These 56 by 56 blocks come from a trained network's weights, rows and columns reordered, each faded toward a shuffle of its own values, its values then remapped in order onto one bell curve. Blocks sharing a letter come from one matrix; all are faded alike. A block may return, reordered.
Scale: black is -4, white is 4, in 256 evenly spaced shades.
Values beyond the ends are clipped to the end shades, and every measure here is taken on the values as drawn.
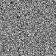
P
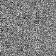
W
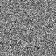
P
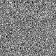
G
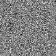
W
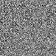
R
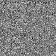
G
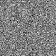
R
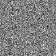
W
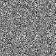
W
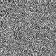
P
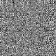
W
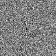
P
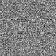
R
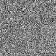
R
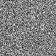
G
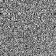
R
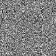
W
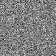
G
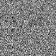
P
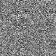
P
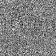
R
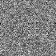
P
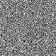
G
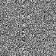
W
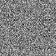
P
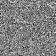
G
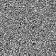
P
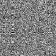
P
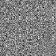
W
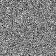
G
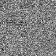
P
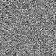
R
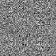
W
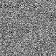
R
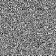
R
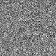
P
